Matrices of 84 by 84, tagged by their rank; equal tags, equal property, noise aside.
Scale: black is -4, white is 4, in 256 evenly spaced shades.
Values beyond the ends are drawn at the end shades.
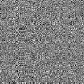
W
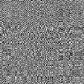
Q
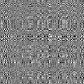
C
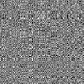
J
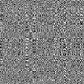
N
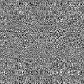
W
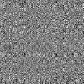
W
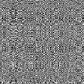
N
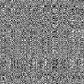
Q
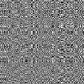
N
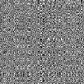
Q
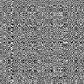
C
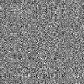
W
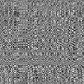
J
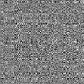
W
